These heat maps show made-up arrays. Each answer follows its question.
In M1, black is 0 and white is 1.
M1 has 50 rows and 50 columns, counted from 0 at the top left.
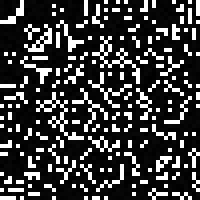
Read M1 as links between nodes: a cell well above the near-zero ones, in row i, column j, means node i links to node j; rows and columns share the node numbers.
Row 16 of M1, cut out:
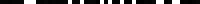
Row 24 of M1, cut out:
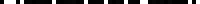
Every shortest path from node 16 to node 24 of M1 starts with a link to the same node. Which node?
node 44
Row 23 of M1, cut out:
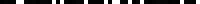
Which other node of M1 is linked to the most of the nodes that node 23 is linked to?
node 2
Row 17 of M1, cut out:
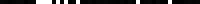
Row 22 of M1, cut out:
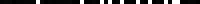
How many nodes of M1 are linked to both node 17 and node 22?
2
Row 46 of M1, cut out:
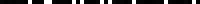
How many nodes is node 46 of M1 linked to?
10
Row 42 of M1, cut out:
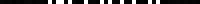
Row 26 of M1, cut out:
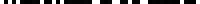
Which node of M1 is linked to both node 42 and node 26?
node 15
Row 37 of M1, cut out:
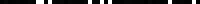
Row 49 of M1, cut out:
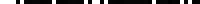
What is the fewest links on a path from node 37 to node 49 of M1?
3
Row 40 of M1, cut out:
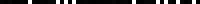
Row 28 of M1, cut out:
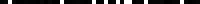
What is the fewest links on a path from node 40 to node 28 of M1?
3
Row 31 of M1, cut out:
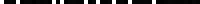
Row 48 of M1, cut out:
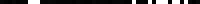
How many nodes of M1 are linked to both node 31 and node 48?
0
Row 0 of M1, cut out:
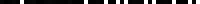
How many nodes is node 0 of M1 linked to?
10
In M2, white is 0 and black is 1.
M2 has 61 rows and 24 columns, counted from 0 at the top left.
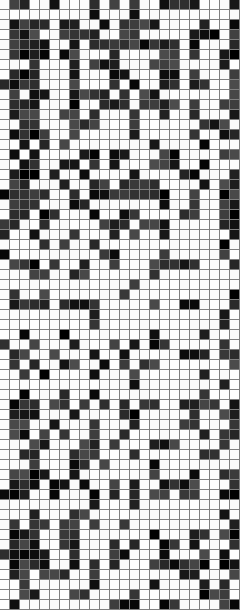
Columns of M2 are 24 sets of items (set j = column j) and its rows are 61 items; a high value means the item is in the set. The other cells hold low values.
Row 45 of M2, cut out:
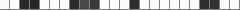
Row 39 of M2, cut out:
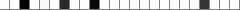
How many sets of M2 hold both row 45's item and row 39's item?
3
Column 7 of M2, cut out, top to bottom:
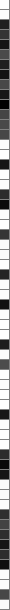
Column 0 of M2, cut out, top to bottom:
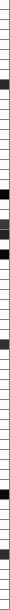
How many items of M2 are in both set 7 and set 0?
5
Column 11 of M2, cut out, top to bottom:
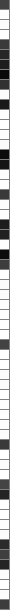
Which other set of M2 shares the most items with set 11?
16
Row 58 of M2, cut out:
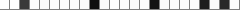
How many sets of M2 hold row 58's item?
5
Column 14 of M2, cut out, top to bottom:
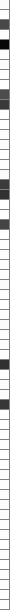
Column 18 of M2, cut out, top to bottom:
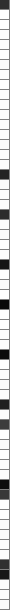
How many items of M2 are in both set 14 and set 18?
1
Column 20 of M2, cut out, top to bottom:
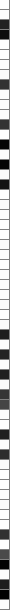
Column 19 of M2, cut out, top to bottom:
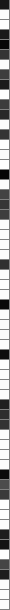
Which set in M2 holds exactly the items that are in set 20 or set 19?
2
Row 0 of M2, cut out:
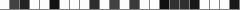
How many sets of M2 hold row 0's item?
11
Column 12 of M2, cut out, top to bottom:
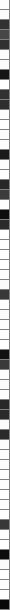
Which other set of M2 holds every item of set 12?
1
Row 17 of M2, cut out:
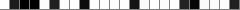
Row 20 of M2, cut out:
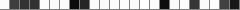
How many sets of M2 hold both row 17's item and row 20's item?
6
